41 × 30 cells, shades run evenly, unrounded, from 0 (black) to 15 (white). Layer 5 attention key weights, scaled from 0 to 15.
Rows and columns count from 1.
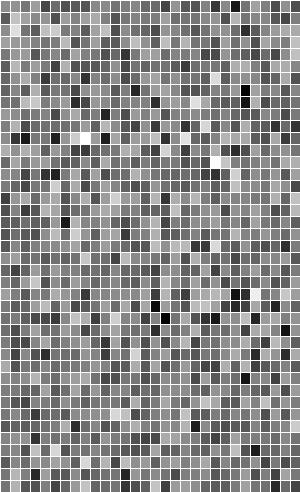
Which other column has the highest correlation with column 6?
11
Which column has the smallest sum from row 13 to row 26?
19
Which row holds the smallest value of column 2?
12
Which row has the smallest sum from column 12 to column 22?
27
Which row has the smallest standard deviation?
33
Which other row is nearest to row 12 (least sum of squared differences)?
29
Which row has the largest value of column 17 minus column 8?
13
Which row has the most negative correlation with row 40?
8
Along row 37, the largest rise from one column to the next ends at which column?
17
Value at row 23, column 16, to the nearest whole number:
4
